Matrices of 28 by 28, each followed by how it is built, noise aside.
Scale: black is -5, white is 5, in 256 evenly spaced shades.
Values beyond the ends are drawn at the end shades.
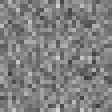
repeating rows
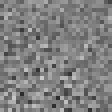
lower triangular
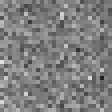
repeating rows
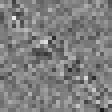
banded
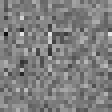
low rank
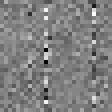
uneven columns
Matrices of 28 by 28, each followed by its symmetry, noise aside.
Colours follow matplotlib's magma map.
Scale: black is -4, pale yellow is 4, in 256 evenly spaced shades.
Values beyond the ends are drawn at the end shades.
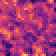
no symmetry.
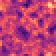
symmetric across the other diagonal.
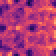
mirrored top to bottom.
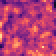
no symmetry.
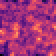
no symmetry.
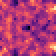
mirrored top to bottom.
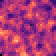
symmetric across the other diagonal.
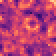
symmetric across the other diagonal.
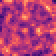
symmetric across the other diagonal.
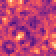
symmetric across the other diagonal.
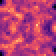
mirrored top to bottom.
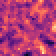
antisymmetric.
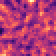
antisymmetric.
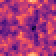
mirrored top to bottom.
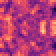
mirrored top to bottom.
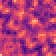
symmetric across the other diagonal.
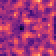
mirrored top to bottom.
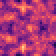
mirrored top to bottom.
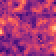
no symmetry.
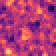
antisymmetric.
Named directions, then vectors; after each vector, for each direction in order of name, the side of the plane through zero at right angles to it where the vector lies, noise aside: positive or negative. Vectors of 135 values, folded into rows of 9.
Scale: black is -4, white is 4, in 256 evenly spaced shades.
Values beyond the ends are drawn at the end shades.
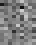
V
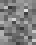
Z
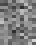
positive, positive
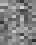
negative, negative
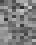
positive, positive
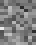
positive, negative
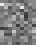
negative, positive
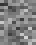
positive, positive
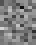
positive, negative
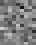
positive, negative
